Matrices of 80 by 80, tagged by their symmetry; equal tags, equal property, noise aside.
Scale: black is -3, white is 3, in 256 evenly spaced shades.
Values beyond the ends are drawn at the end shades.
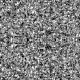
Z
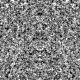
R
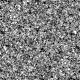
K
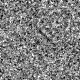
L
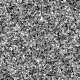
K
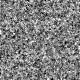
K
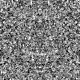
R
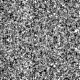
Z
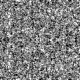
Z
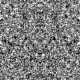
R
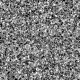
K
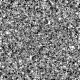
K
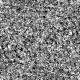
K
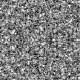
Z
